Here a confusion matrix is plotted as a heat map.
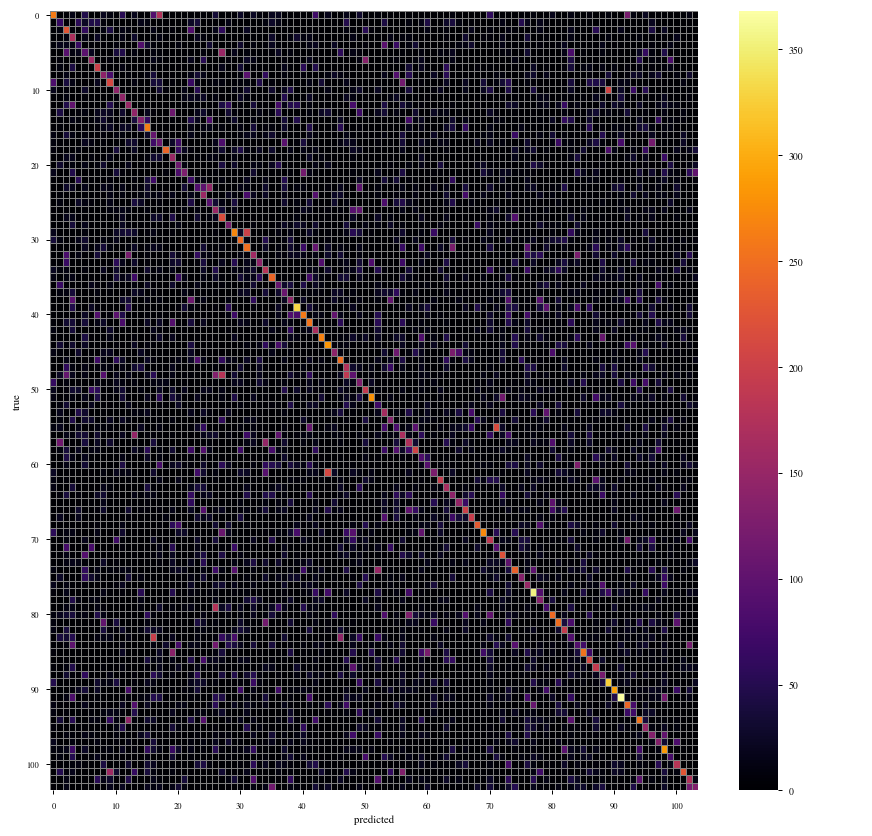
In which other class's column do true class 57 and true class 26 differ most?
34
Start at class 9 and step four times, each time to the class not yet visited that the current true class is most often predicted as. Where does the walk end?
98
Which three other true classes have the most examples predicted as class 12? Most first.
94, 32, 90
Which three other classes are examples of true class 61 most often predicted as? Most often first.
44, 34, 23
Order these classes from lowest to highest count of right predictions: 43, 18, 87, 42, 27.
42, 87, 27, 18, 43
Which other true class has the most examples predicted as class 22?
38
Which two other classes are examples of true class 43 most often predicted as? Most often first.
88, 59
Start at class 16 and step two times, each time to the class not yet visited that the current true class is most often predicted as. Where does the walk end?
52
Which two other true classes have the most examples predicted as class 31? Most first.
29, 8
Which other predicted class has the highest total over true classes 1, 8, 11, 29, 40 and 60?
31
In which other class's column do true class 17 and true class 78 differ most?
96
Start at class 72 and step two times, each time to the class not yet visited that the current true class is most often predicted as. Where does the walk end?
27
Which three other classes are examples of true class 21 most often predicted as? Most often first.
40, 103, 20
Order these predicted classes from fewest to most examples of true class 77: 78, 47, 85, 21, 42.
21, 47, 85, 42, 78
